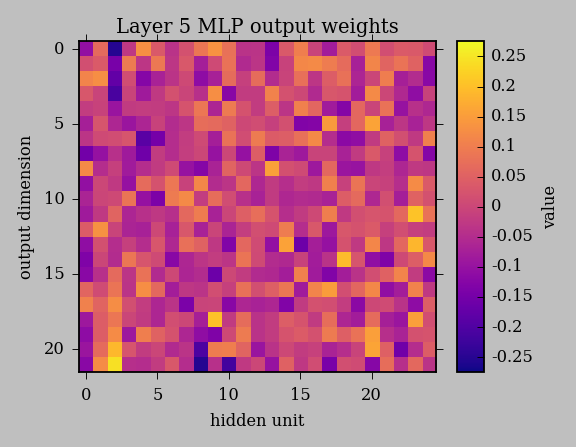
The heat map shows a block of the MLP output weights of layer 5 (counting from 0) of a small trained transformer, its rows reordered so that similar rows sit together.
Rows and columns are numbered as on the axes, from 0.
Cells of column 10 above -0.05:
17
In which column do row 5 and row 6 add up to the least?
4
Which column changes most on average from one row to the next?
9
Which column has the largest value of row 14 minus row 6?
18
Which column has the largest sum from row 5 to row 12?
23
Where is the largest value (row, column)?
21, 2
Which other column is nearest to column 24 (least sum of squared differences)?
11
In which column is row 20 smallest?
8
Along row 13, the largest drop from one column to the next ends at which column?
15
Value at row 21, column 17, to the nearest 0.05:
-0.15
